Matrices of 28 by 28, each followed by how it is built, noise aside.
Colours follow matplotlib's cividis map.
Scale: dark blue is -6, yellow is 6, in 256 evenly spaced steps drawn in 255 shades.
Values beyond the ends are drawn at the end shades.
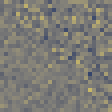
upper triangular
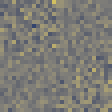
block diagonal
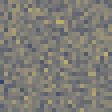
noise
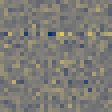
uneven rows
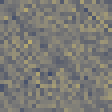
Toeplitz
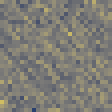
Toeplitz
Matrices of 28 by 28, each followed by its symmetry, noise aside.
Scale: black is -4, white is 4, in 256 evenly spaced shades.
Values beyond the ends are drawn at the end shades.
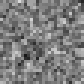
symmetric across the other diagonal.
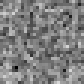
symmetric across the other diagonal.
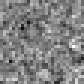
symmetric.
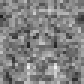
mirrored left to right.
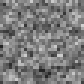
mirrored left to right.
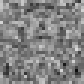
mirrored left to right.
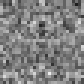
mirrored left to right.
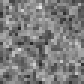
symmetric across the other diagonal.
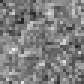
symmetric.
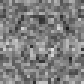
mirrored left to right.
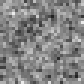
symmetric.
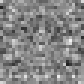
mirrored left to right.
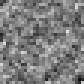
symmetric.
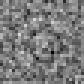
symmetric.
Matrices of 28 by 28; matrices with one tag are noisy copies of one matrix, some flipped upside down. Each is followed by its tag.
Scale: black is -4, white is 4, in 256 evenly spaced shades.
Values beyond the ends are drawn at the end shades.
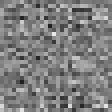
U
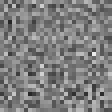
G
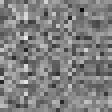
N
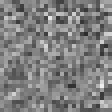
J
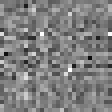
N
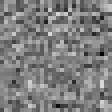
J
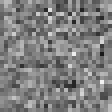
J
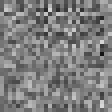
J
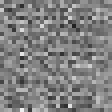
U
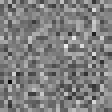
G
